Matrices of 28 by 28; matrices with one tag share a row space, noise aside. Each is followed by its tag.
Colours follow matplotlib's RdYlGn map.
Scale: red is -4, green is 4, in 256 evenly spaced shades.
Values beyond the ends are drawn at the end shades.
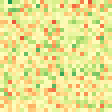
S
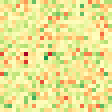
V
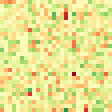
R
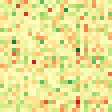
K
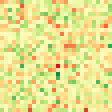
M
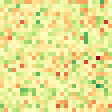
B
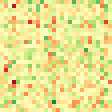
S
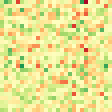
B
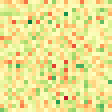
R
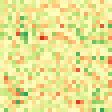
K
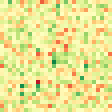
M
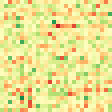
M
